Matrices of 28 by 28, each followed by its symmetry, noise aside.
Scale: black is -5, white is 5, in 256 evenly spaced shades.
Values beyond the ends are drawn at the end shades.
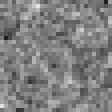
antisymmetric.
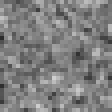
antisymmetric.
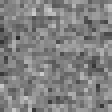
no symmetry.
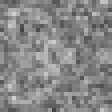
mirrored top to bottom.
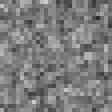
no symmetry.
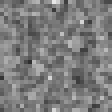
same after a half turn.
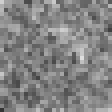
symmetric across the other diagonal.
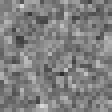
symmetric.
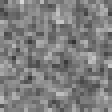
no symmetry.
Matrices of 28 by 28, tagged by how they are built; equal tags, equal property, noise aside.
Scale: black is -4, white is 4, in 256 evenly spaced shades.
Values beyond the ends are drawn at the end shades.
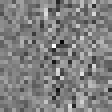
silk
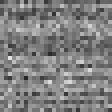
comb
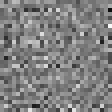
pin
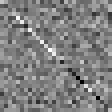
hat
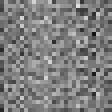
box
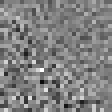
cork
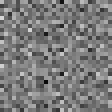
box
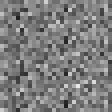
box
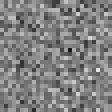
box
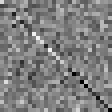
hat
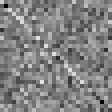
hat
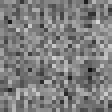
comb
